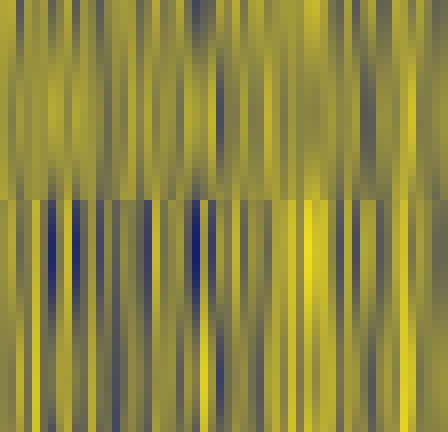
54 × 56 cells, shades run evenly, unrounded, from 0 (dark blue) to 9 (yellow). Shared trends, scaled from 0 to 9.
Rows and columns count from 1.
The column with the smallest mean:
25
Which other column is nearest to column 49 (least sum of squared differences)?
56
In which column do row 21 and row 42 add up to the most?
51
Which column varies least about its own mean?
54
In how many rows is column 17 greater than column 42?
25
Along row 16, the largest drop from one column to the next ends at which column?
28
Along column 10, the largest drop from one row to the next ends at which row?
26
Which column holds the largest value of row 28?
39
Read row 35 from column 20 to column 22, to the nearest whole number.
7 4 5
